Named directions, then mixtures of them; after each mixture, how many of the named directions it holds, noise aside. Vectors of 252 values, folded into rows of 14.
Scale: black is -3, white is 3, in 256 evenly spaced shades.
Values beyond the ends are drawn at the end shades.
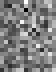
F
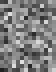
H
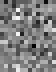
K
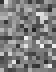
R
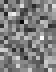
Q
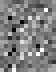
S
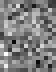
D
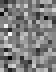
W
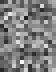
one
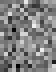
four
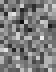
one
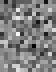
one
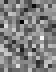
two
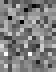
four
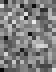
three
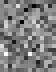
three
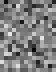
four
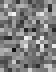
three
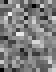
four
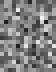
two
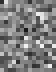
one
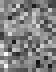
one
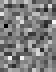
three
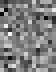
one
